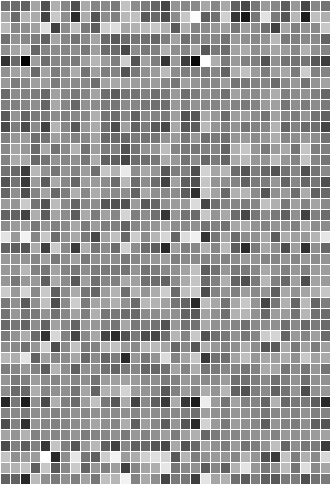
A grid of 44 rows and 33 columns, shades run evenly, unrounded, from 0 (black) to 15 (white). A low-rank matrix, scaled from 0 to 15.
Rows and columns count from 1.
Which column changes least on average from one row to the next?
7
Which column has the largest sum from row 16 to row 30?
13
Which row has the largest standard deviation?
2
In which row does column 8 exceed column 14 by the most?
28
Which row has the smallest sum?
37
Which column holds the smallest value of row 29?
20
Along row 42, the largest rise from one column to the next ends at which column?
29
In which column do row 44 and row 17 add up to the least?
3
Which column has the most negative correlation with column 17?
9
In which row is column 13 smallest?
33
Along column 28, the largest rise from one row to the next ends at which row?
4
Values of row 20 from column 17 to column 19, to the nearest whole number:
3 9 7
